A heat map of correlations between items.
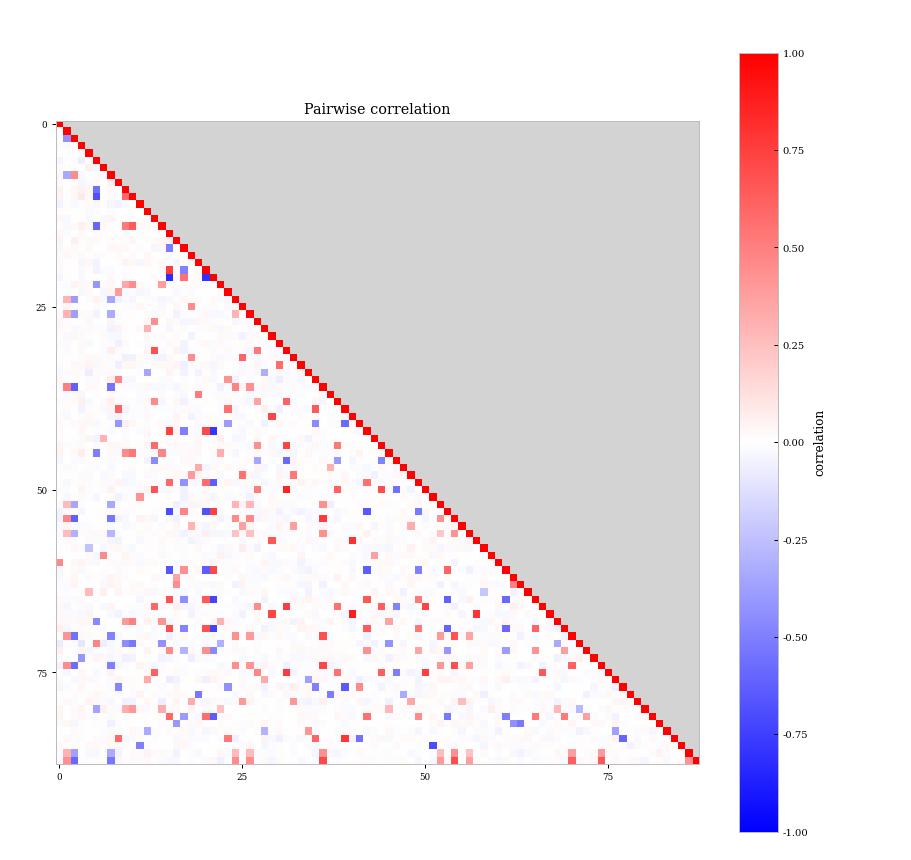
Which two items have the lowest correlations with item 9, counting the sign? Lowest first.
5, 71
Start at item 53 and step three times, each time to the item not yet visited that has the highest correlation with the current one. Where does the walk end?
17
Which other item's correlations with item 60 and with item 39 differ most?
84
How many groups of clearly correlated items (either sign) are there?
16
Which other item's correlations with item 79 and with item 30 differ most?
33
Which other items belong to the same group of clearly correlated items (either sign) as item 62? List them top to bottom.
16, 63, 82
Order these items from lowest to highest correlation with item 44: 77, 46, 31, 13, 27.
46, 77, 27, 13, 31
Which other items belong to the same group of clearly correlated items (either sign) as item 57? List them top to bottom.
29, 40, 67
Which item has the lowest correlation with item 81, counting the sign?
21
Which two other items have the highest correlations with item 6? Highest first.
59, 43
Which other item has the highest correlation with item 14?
10
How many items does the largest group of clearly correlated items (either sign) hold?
13
